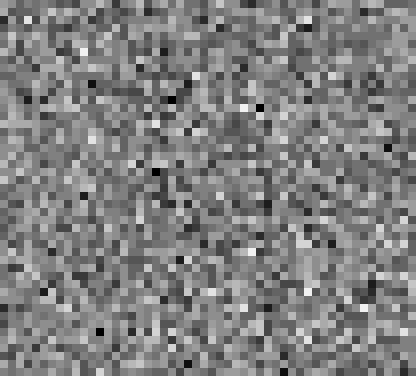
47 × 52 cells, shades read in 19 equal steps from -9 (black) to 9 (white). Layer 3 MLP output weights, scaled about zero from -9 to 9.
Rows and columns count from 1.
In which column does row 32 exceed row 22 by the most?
20
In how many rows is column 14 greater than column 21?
33
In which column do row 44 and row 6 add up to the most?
34
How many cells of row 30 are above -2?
33
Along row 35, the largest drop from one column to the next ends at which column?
10
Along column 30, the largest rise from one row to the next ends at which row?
32
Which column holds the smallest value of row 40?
17
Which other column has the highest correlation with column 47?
23
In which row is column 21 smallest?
7
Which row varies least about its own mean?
40
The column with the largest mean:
11
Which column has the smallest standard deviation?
45
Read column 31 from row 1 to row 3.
-4 2 -1
